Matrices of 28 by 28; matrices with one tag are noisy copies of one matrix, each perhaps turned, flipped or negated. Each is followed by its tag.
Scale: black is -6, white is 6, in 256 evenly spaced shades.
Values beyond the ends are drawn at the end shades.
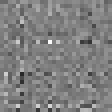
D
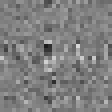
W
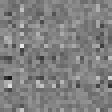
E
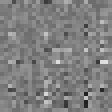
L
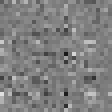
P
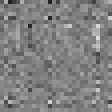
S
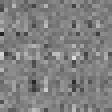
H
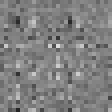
P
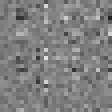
P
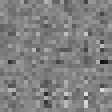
L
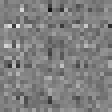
L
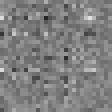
P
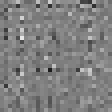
D
